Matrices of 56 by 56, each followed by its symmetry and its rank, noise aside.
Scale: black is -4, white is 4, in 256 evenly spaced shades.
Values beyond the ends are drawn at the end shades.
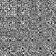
symmetric, rank seven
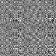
no symmetry, rank five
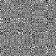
no symmetry, rank five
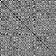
symmetric, rank five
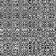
no symmetry, rank five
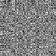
no symmetry, rank seven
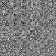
symmetric, rank seven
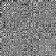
symmetric, rank six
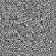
no symmetry, rank seven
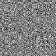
no symmetry, rank seven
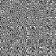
no symmetry, rank five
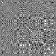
symmetric, rank six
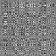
no symmetry, rank five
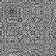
symmetric, rank five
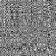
no symmetry, rank seven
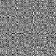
antisymmetric, rank six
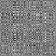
no symmetry, rank five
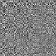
no symmetry, rank five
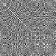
symmetric, rank six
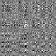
no symmetry, rank six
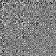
symmetric, rank six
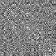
symmetric, rank seven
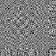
symmetric, rank six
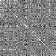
symmetric, rank six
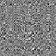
no symmetry, rank six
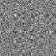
no symmetry, rank seven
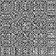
symmetric, rank six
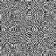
antisymmetric, rank six
